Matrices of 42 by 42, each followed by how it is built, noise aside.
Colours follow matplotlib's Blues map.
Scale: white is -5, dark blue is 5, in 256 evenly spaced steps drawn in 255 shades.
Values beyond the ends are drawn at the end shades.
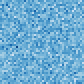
noise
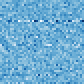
uneven rows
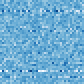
uneven rows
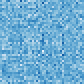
low rank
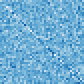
diagonal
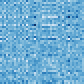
low rank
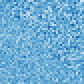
upper triangular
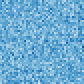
noise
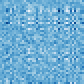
low rank
